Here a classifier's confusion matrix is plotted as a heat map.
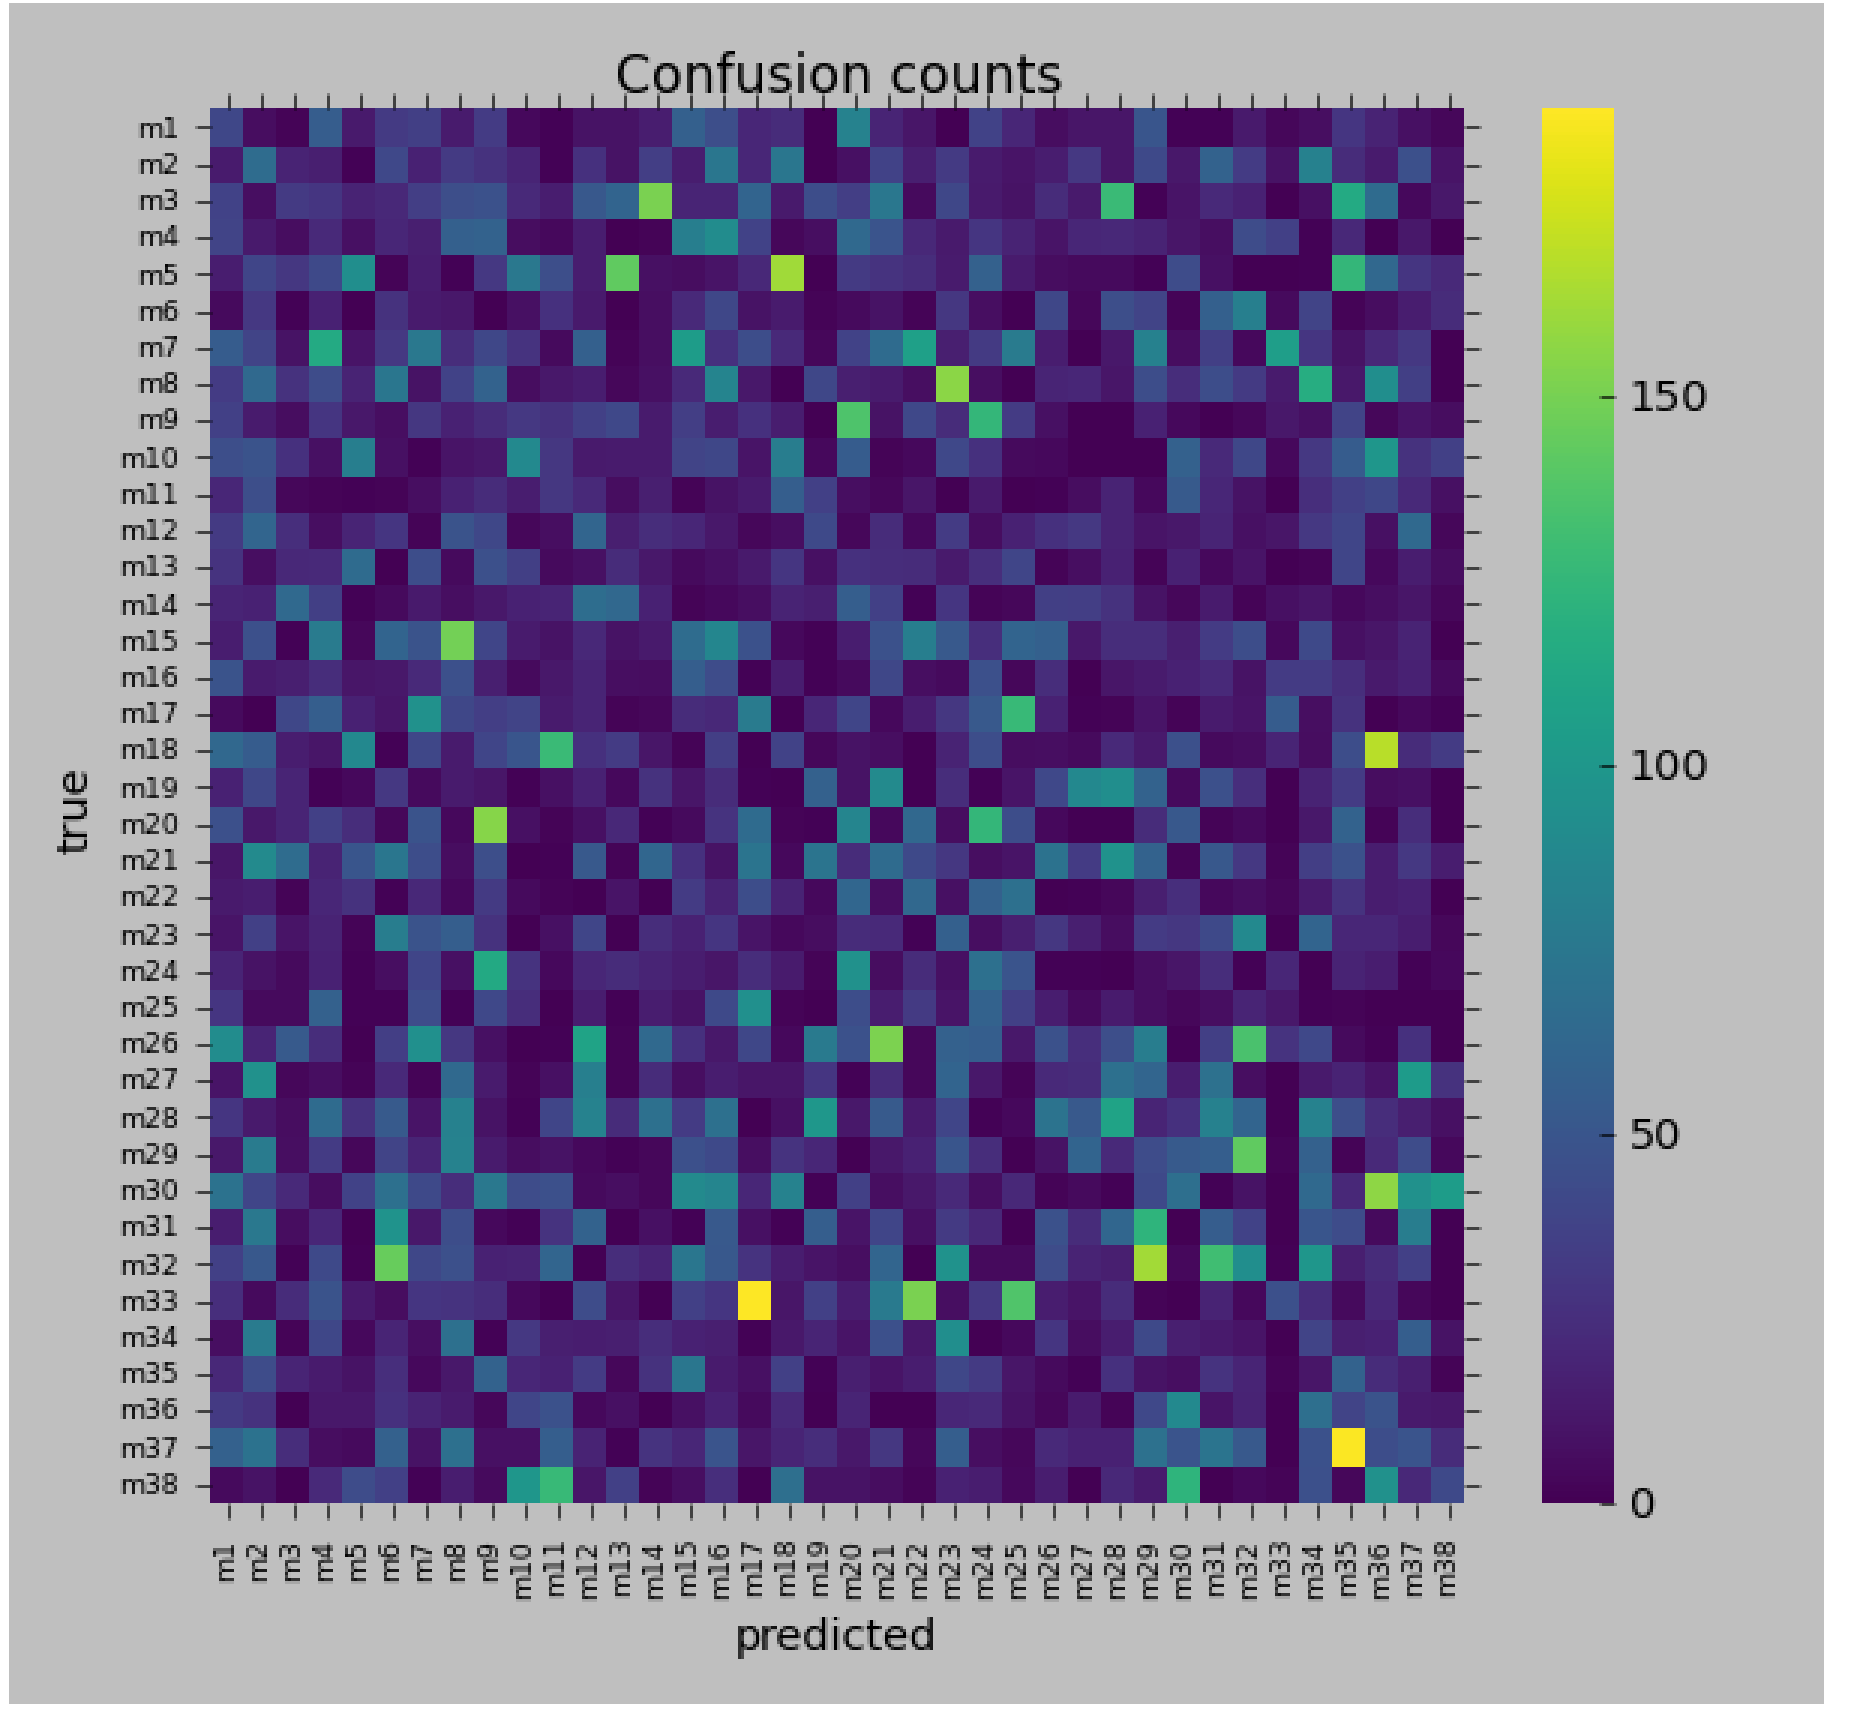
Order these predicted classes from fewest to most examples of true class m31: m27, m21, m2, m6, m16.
m27, m21, m16, m2, m6
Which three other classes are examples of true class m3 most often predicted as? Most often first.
m14, m28, m35
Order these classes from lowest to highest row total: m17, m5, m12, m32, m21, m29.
m12, m17, m29, m5, m21, m32
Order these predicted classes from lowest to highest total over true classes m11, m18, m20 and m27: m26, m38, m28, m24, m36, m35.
m26, m38, m28, m35, m24, m36
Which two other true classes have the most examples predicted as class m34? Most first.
m8, m32
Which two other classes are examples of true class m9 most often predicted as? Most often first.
m20, m24
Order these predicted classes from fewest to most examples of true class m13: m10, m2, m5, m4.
m2, m4, m10, m5
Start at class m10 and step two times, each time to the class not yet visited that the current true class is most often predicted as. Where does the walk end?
m30
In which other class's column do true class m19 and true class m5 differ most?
m18
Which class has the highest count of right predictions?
m28
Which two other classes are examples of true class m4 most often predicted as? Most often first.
m16, m15
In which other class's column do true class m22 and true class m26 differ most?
m21
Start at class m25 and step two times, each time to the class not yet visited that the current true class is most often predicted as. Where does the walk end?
m7
